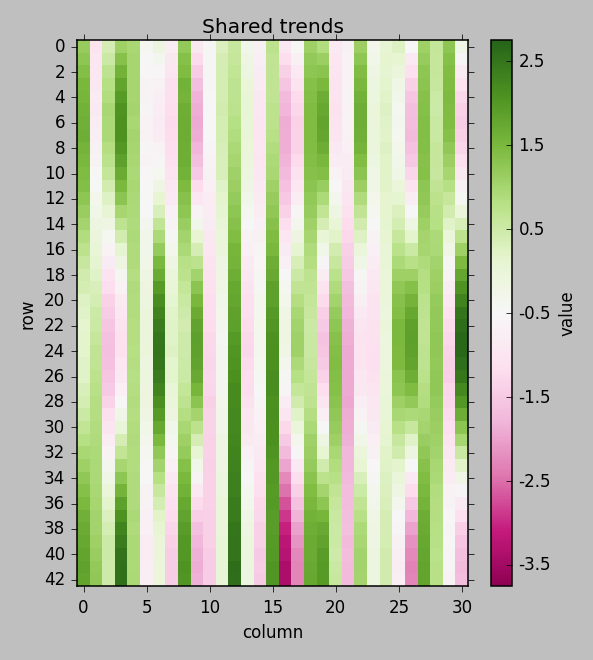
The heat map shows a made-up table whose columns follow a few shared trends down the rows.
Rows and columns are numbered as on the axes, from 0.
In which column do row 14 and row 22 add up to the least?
21
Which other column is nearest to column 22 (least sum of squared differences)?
19
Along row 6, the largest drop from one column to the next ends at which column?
9
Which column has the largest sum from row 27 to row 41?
12
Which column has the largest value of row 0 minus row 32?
29
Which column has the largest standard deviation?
30
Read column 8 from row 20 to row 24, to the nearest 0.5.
0.5 0.5 0.5 0.5 0.5
